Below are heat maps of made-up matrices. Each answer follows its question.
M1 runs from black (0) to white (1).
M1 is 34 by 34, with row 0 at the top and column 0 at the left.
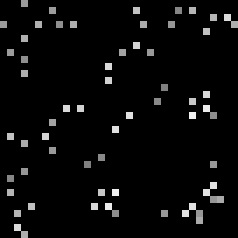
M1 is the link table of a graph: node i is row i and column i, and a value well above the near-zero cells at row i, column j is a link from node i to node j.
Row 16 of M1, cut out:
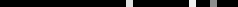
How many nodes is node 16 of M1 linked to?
3
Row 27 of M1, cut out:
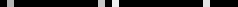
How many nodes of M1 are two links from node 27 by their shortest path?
9
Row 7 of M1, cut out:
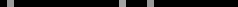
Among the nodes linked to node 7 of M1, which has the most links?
node 1
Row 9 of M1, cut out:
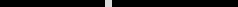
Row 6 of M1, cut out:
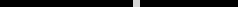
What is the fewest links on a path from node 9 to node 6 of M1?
6
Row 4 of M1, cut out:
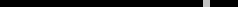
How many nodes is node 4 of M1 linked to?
1
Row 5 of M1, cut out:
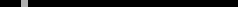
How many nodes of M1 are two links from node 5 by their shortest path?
6
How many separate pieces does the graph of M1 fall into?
2
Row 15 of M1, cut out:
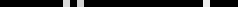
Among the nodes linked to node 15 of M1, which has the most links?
node 29
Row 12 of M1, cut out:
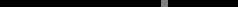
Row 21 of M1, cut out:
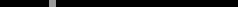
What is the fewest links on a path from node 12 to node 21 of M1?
7
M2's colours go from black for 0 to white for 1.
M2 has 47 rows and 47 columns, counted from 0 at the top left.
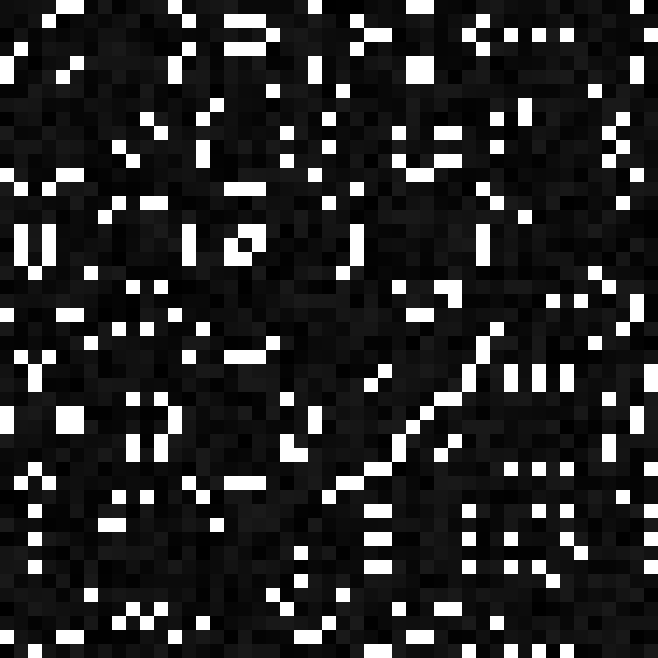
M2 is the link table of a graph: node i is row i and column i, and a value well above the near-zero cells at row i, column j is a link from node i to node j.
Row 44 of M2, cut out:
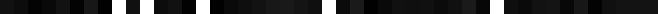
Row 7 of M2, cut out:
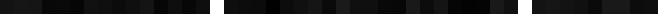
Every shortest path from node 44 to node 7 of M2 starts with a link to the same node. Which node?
node 8
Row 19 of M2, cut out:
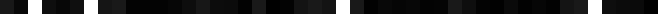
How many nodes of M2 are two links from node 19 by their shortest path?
8
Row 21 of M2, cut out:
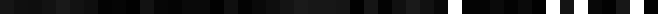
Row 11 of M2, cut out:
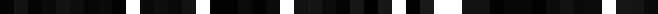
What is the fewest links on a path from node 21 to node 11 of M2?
2
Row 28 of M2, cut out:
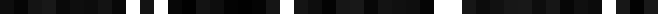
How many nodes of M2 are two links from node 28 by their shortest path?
2
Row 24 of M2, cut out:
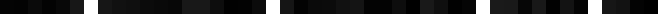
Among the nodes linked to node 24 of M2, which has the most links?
node 34
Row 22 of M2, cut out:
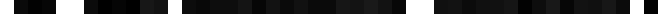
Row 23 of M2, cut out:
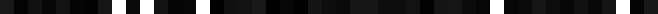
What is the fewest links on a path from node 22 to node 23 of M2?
6
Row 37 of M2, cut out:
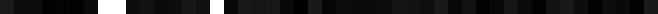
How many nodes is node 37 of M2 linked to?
3
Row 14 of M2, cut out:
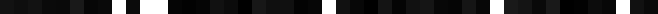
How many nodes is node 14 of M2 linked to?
6
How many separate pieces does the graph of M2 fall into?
2
